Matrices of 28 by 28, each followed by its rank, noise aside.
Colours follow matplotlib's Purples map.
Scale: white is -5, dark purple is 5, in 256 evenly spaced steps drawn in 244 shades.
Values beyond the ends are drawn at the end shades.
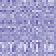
three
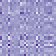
two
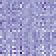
four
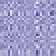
two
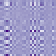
one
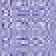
three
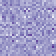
four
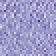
four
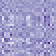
three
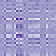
one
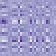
one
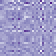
two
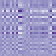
one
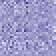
four
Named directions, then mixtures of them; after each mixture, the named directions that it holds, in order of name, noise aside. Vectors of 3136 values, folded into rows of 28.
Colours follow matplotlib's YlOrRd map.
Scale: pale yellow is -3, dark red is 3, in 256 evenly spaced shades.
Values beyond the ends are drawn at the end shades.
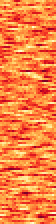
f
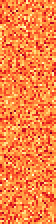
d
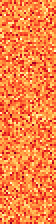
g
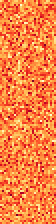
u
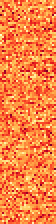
d, f, g.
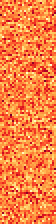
d, f, g.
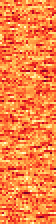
d, f, g.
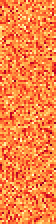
d, g.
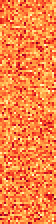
d, f, u.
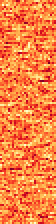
f, g, u.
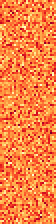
d.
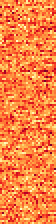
d, f, g.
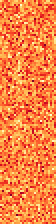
u.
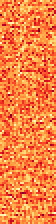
f, g, u.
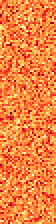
d, u.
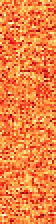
f, g, u.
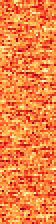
f, g, u.
